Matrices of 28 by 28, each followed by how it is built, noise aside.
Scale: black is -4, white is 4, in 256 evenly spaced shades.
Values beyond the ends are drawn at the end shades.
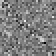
banded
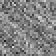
Toeplitz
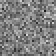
noise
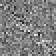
banded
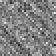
Toeplitz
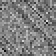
Toeplitz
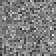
noise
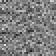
repeating rows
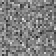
repeating rows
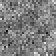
smooth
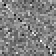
diagonal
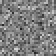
noise
